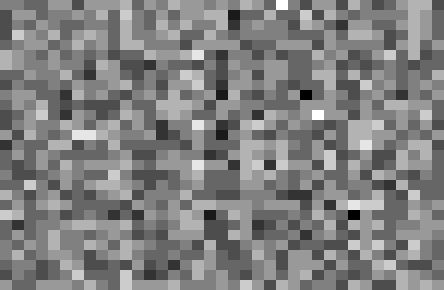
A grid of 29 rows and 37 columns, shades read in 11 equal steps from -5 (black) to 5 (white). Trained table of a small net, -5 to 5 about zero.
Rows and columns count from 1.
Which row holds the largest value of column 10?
18
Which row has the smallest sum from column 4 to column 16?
27
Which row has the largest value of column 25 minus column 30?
22
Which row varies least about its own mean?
5
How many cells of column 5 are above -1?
20
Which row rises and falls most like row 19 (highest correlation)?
17
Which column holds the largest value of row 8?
16
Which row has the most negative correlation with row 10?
3
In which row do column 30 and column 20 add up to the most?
21
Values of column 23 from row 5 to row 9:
-1 0 1 1 1
